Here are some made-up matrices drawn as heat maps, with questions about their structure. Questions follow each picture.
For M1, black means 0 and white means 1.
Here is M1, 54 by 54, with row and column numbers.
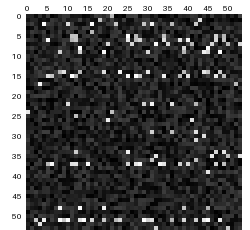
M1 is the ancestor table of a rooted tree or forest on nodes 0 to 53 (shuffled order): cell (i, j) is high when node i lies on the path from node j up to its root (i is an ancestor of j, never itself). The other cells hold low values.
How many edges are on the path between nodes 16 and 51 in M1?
3
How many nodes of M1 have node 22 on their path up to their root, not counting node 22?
5
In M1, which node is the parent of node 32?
53
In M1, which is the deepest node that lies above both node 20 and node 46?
7
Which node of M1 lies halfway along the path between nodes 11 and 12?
34
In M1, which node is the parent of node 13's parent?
48
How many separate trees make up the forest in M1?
6
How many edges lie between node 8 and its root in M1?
4
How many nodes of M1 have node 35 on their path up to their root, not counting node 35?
4
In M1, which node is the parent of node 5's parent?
15
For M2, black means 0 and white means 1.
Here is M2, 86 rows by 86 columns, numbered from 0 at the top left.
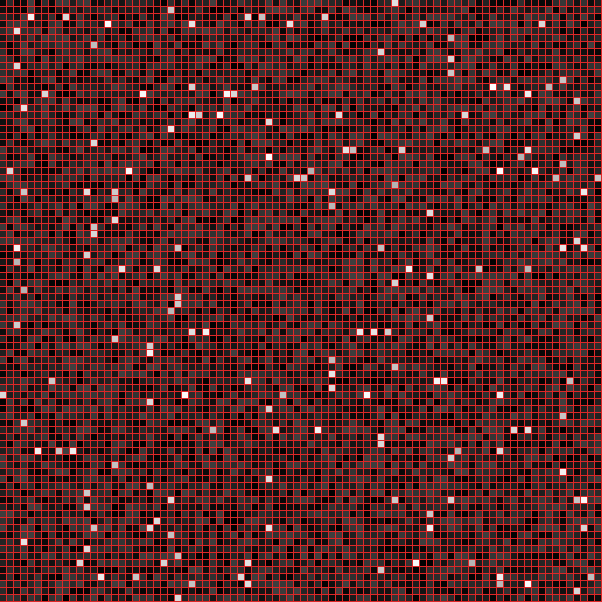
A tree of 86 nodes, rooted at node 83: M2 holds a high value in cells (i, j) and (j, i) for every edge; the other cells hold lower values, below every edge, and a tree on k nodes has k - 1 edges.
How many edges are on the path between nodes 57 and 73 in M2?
4
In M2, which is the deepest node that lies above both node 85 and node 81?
35
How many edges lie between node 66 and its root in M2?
3
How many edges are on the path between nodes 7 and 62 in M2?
2
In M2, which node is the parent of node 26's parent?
71
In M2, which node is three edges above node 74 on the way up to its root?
75
